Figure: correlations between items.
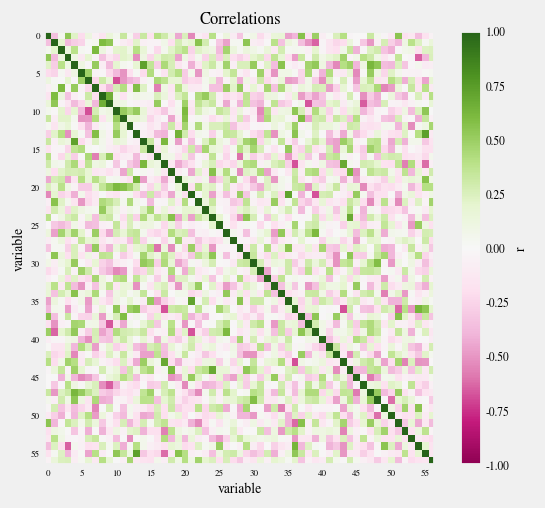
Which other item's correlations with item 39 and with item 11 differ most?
18
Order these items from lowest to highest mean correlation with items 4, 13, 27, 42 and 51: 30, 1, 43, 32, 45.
45, 1, 30, 43, 32
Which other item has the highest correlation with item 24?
44
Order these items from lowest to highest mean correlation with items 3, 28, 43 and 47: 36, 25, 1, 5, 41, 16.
36, 1, 25, 16, 41, 5
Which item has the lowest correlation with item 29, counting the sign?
42
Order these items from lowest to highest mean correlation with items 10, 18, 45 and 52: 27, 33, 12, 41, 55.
27, 41, 33, 55, 12
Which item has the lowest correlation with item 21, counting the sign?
39
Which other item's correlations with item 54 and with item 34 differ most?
49
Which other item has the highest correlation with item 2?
7
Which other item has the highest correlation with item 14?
4
